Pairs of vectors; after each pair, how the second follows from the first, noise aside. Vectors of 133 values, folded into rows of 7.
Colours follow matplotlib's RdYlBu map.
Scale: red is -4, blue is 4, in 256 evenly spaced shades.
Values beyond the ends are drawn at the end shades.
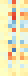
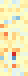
reversed, negated, partly zeroed.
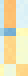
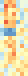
copied.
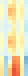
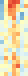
reversed.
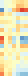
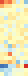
reversed, negated, partly zeroed.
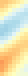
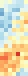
wrapped around, negated.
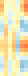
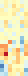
reversed, negated, partly zeroed.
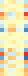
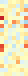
reversed, negated, partly zeroed.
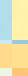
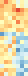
reversed.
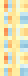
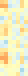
reversed, negated, shrunk.
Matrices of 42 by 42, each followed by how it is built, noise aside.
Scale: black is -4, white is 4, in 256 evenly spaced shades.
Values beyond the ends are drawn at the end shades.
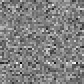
low rank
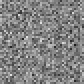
repeating rows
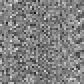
repeating rows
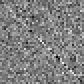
diagonal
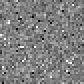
sparse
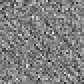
Toeplitz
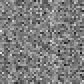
repeating rows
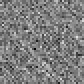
Toeplitz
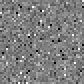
sparse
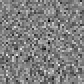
low rank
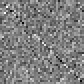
diagonal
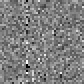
uneven columns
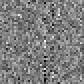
uneven columns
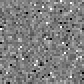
sparse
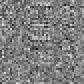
low rank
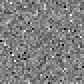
sparse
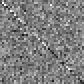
diagonal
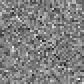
diagonal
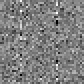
uneven columns
